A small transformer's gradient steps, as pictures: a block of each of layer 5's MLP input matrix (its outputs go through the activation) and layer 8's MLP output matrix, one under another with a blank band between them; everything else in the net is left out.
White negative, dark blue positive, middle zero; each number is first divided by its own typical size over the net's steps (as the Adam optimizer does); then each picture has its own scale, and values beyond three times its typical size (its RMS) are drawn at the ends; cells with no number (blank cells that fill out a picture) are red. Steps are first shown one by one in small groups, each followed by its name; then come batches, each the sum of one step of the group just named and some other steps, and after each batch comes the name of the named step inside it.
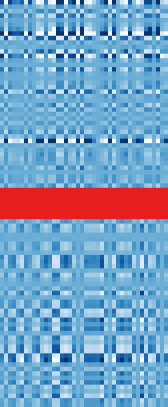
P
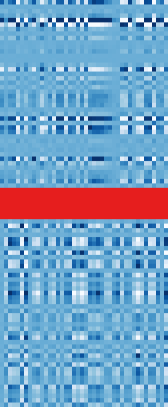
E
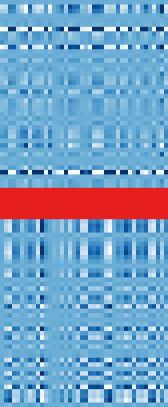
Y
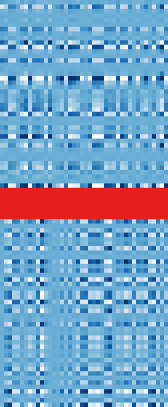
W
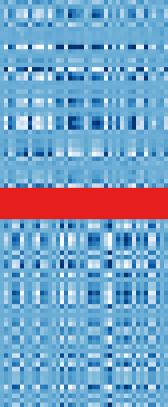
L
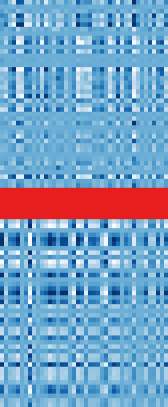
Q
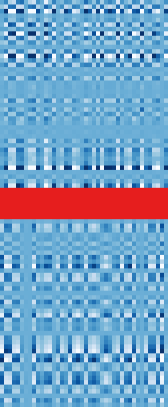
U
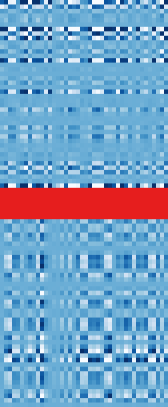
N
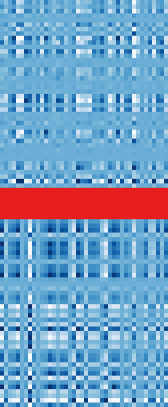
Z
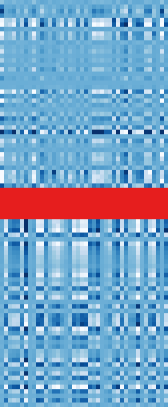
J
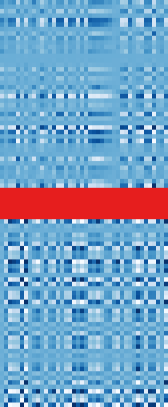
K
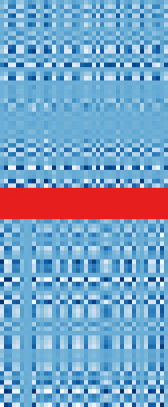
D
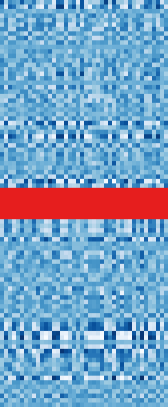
N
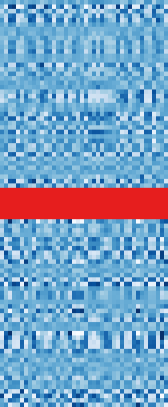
K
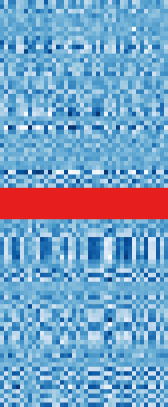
Z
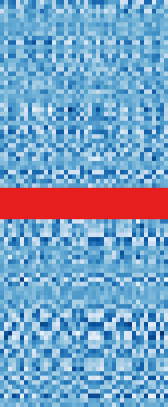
K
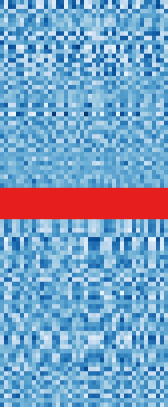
P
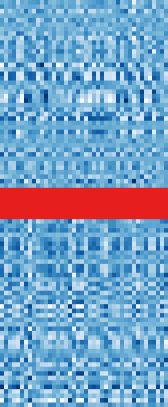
Z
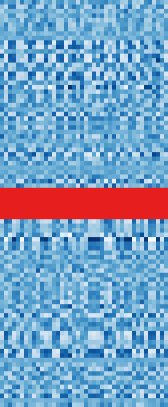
L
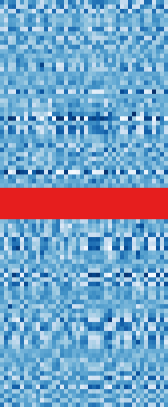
Y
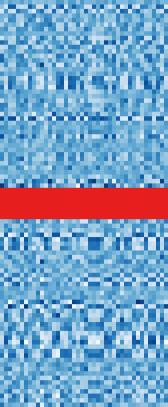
W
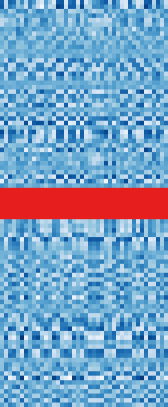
J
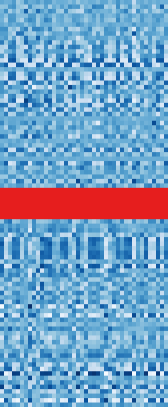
Z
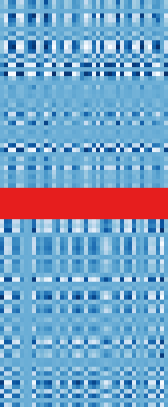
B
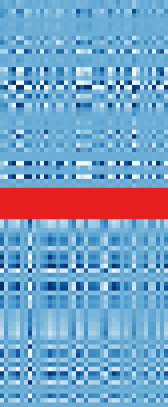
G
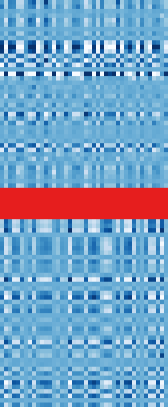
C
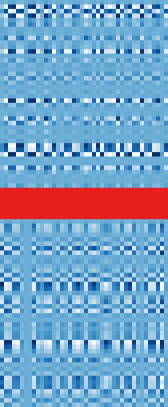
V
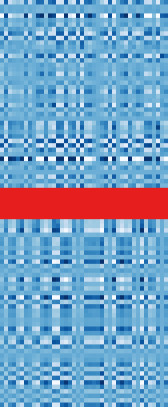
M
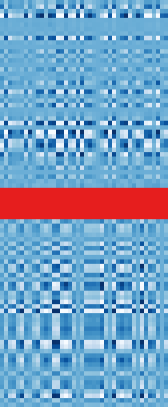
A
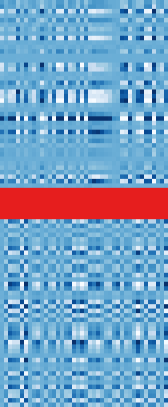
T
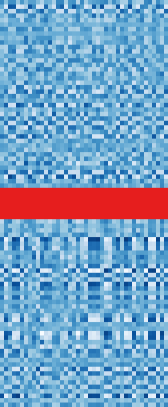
G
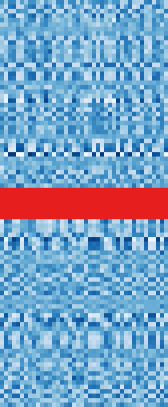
V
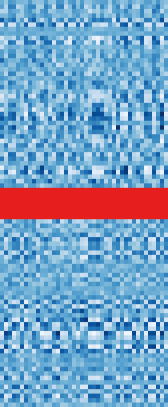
T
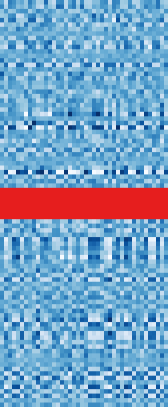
B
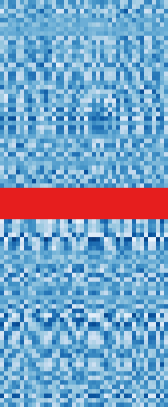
T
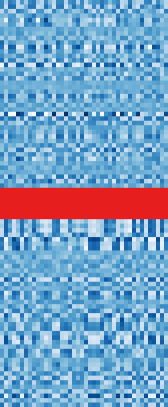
C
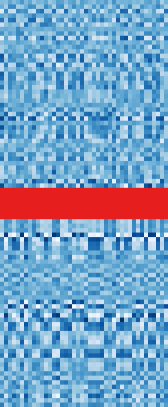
T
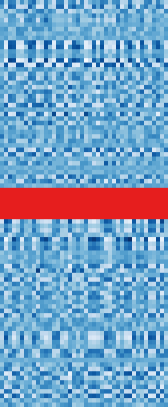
C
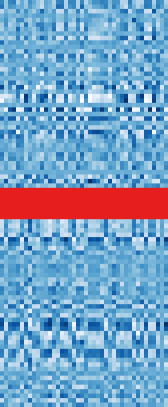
T
